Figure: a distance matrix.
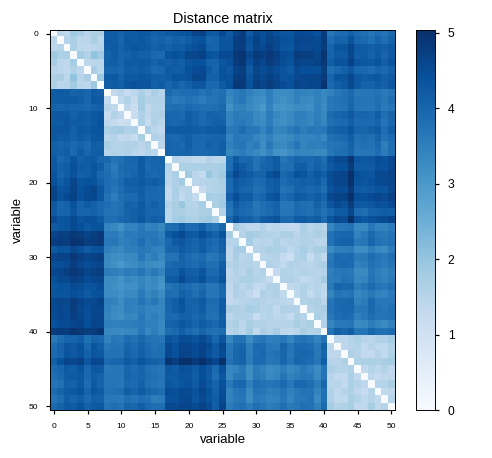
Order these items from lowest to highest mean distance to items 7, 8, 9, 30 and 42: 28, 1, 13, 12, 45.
12, 13, 45, 28, 1
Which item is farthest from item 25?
44
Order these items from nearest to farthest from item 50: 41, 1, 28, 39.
41, 39, 28, 1
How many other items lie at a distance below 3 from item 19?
8
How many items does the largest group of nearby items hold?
15
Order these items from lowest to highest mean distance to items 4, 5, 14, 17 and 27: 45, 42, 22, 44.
22, 45, 42, 44
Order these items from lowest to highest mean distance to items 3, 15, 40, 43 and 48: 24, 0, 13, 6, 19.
13, 0, 6, 24, 19
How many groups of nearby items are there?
5
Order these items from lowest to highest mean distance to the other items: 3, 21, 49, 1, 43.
49, 43, 21, 1, 3
